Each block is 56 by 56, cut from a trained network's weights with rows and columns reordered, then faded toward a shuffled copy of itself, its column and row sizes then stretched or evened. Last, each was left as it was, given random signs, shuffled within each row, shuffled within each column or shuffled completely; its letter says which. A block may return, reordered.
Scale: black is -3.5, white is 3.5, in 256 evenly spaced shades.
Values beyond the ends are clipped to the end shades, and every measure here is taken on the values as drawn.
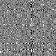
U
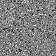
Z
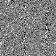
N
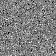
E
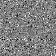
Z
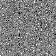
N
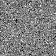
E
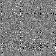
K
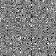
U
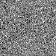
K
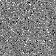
Z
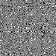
K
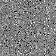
N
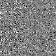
K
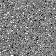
E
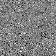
Z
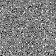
Z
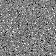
E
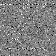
Z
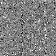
N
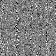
N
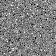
E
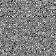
K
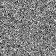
E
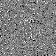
N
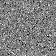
E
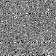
Z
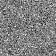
E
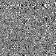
K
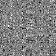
U
